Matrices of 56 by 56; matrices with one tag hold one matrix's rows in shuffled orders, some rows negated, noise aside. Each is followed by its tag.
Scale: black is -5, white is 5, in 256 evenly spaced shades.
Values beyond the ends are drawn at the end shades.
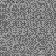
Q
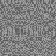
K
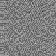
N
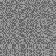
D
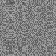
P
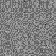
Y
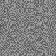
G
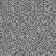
D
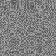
G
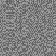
P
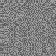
N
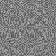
G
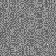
G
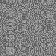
P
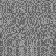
D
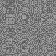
P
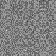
Y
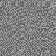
D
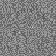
D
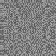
N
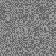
Y
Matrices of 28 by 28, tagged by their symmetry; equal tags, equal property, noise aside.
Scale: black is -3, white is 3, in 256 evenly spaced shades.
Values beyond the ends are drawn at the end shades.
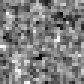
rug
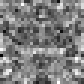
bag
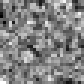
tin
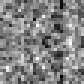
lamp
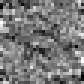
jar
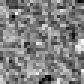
rug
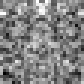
bag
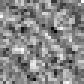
tin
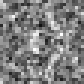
lamp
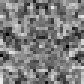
bag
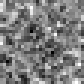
tin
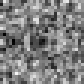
lamp
